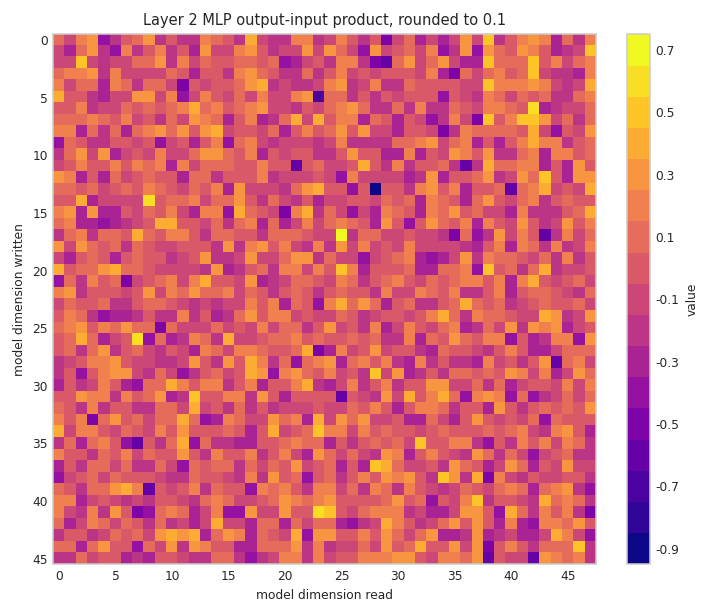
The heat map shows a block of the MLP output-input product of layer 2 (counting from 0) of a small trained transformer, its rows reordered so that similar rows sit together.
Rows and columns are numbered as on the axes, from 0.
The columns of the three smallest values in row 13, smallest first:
28, 40, 26
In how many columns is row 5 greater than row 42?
24
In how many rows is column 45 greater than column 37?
21
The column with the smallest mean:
32
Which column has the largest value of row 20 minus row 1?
5
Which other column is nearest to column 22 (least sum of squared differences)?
13
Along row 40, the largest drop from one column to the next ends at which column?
38
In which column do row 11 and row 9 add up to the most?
42
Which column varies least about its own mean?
1
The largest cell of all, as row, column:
17, 25
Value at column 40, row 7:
0.2
